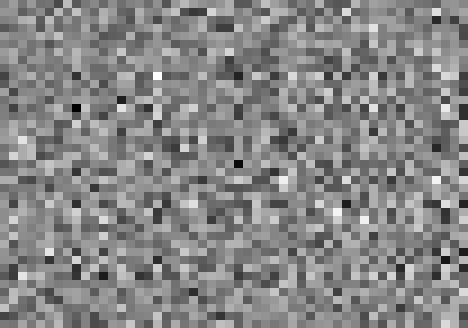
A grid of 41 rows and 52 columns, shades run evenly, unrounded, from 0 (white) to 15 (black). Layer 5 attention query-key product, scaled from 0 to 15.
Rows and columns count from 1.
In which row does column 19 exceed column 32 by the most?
23
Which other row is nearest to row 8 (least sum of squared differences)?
9
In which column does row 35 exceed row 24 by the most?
49
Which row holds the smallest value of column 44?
35
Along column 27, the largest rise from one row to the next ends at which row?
21
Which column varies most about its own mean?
52
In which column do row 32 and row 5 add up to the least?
6
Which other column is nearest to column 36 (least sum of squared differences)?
42
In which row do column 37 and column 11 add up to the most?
24
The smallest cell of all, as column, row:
18, 10
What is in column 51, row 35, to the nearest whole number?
9
